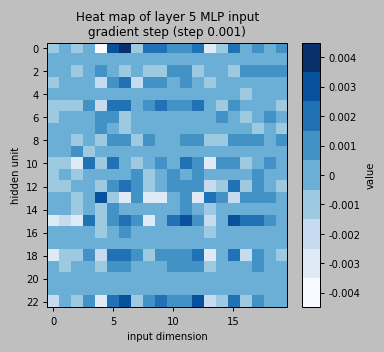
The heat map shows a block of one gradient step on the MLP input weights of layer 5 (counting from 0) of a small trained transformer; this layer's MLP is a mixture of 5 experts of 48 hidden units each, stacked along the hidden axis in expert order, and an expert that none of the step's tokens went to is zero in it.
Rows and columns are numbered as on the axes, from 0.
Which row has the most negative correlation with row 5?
13
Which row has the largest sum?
0
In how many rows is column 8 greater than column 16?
8
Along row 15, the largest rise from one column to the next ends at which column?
3
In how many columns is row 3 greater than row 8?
4
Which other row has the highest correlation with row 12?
18
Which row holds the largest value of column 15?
15
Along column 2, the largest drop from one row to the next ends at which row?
10
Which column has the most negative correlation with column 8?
7
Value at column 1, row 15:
-0.002
